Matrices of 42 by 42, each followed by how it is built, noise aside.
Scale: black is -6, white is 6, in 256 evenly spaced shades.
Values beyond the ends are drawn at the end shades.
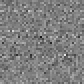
uneven rows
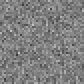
repeating columns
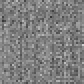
blocks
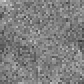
smooth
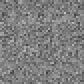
repeating columns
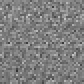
repeating columns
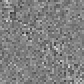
block diagonal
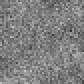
smooth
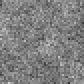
smooth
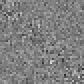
block diagonal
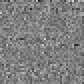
uneven rows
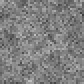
smooth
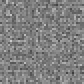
blocks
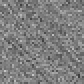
Toeplitz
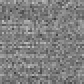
blocks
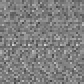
repeating columns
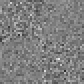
block diagonal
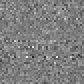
uneven rows
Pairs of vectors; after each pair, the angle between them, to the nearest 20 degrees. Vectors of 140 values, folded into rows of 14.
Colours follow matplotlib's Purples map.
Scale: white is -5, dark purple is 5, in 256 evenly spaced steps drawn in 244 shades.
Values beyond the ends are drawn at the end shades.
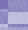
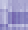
160 degrees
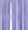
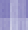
60 degrees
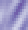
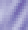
20 degrees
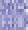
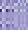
100 degrees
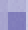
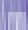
140 degrees
